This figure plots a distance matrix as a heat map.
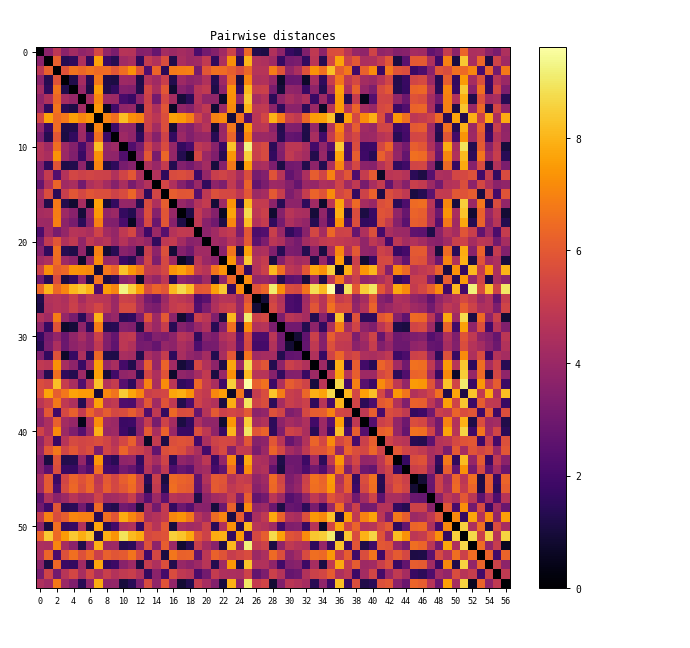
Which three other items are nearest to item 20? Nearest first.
14, 42, 26
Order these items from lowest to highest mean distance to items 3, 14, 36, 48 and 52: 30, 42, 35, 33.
30, 33, 42, 35
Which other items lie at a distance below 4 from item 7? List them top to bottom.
23, 25, 36, 42, 49, 51
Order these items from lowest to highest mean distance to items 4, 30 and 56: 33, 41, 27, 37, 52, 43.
43, 52, 33, 37, 27, 41
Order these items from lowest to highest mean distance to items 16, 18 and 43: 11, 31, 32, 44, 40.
44, 32, 11, 40, 31
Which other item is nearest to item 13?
41
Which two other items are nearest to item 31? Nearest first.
30, 0
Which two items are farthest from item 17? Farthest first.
25, 51
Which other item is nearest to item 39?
5
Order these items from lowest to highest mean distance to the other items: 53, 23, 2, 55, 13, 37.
55, 13, 37, 53, 2, 23
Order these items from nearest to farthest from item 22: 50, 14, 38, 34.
14, 34, 50, 38
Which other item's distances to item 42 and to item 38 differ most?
2
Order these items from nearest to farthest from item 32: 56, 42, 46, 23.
56, 42, 46, 23
